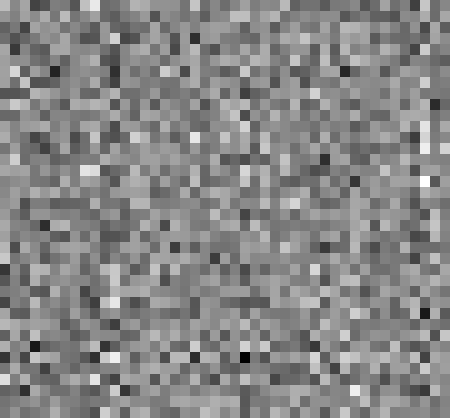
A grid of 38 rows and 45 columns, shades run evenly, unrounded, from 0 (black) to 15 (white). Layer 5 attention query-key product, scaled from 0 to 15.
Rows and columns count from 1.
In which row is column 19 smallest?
7
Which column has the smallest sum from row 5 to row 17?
12
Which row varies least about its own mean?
37
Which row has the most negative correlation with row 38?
35
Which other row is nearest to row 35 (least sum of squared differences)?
32
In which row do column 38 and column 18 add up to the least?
23
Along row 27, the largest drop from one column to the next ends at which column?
9
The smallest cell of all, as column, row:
25, 33
